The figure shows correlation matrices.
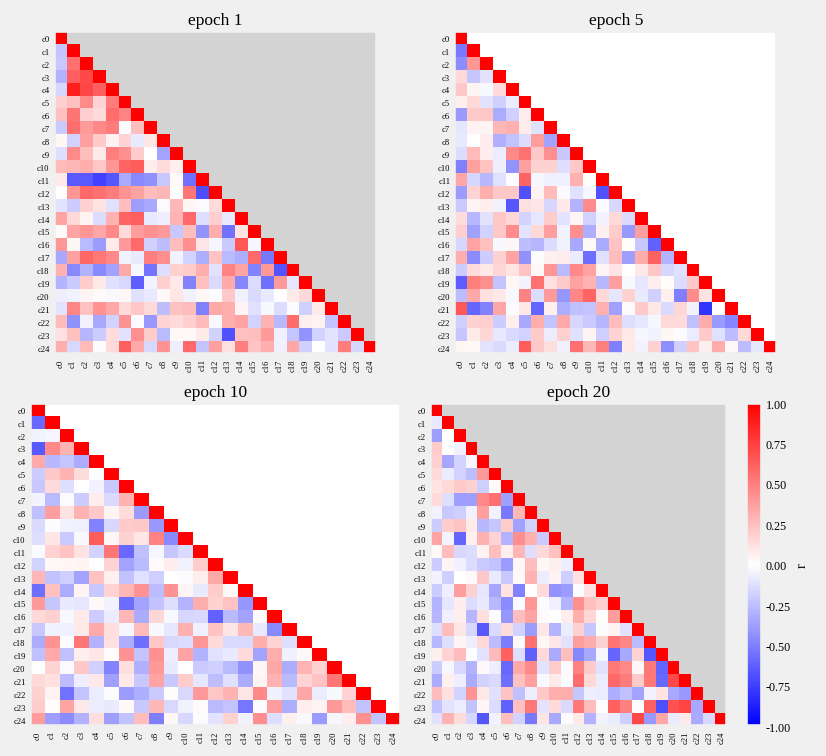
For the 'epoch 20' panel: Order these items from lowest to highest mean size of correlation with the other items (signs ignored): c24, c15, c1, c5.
c1, c5, c24, c15
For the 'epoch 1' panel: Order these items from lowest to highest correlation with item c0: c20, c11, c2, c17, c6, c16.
c17, c2, c20, c11, c6, c16
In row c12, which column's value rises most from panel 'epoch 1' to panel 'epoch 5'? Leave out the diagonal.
c19
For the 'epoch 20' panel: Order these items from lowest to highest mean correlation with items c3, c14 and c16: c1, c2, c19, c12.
c19, c1, c12, c2
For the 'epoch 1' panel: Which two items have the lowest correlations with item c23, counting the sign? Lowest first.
c13, c19
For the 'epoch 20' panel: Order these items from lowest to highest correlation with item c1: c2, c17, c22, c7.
c7, c2, c22, c17
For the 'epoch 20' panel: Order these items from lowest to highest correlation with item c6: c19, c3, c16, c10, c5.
c16, c10, c5, c3, c19
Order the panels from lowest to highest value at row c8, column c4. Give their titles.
epoch 5, epoch 1, epoch 10, epoch 20
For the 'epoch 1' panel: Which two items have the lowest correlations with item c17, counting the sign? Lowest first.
c18, c16
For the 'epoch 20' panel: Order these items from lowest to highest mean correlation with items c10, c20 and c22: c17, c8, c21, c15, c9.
c17, c9, c15, c21, c8
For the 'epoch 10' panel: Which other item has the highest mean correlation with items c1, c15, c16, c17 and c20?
c18
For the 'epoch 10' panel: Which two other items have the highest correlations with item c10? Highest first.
c4, c8
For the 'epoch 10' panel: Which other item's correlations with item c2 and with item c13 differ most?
c22
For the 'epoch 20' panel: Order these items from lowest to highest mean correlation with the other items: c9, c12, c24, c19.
c19, c24, c9, c12
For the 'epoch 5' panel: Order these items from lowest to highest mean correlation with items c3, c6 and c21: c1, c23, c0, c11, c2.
c1, c2, c23, c11, c0
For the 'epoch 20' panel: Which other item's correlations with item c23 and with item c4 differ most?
c21
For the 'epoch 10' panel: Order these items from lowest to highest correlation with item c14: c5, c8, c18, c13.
c8, c18, c13, c5
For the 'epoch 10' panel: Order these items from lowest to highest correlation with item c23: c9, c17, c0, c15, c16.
c17, c9, c15, c0, c16
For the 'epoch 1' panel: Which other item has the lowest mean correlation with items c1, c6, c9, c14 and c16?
c19
